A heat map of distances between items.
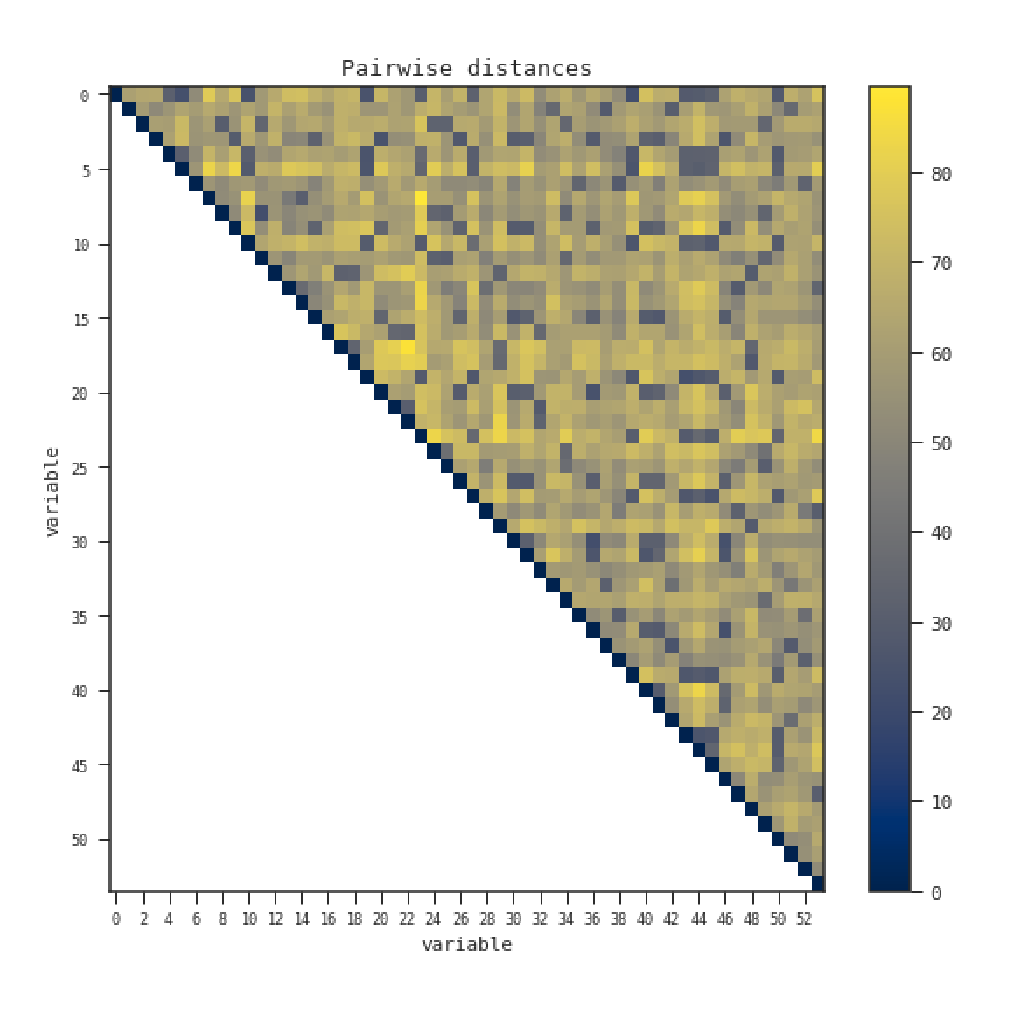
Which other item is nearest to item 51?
37
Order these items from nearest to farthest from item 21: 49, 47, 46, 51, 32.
32, 47, 46, 49, 51
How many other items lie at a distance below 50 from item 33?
4
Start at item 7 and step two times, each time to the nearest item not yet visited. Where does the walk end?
13
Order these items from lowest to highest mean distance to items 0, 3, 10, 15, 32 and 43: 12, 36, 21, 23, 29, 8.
23, 36, 21, 8, 12, 29
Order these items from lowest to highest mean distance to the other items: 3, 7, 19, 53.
3, 19, 53, 7
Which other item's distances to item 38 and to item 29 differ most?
35
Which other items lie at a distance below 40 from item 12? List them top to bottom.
17, 18, 29, 48
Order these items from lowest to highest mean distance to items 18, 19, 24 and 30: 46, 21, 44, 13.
46, 13, 44, 21
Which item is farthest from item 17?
22
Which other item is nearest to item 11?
8
